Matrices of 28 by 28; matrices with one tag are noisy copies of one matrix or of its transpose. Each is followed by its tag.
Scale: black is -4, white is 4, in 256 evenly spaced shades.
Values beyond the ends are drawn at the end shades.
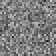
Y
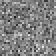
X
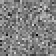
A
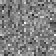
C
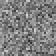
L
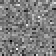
L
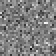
X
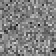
X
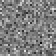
X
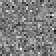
A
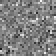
Y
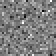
X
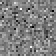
X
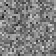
X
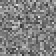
L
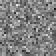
L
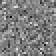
Y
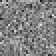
A
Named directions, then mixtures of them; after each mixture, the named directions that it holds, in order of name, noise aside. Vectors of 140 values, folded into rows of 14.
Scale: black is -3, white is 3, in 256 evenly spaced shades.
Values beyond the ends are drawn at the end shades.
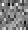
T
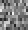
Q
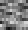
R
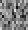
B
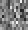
B, R, T.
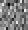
B, Q, T.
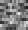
R.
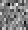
T.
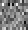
T.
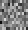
R, T.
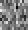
B, Q.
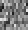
Q.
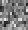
Q, T.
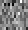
Q, R, T.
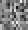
B, R, T.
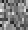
Q, R.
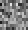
B, R, T.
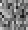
B.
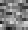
R.
